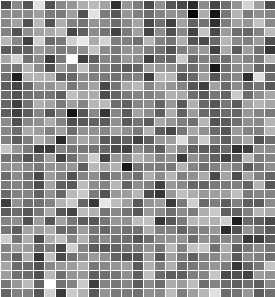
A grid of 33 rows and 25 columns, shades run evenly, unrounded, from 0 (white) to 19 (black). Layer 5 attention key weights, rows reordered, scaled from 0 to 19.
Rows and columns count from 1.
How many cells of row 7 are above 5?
22
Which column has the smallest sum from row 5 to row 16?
4
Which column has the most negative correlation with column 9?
18
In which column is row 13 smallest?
16
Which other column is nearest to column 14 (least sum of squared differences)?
11
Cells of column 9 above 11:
8
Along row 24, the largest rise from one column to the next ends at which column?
21
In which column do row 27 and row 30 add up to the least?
1
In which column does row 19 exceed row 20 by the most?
12
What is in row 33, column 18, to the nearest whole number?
7
